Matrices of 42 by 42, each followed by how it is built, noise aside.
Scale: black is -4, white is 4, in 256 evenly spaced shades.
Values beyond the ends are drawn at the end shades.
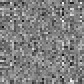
low rank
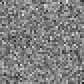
noise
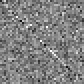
diagonal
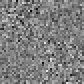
block diagonal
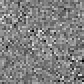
block diagonal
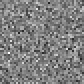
noise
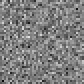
low rank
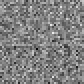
repeating columns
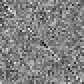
diagonal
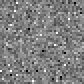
sparse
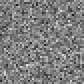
noise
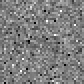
sparse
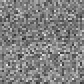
repeating columns
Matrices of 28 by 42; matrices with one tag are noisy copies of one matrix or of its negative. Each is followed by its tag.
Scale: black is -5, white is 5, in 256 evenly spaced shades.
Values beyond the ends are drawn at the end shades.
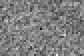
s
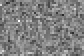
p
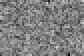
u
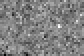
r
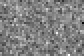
u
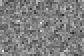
p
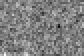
r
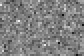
p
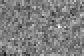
r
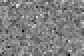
u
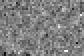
r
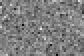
s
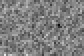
r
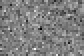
s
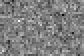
p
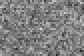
s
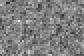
p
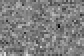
r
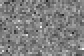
p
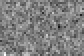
r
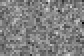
u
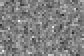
p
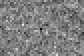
s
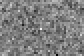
s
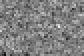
r
